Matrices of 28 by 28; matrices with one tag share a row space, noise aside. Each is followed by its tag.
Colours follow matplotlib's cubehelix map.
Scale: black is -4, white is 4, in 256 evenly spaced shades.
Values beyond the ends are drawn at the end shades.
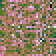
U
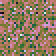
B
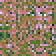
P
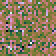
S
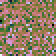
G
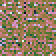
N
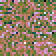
P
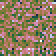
U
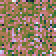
U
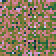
N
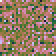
P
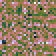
N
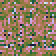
B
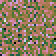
N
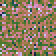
N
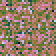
S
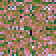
B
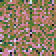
G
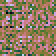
S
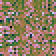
G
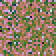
G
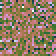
P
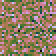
U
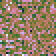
S
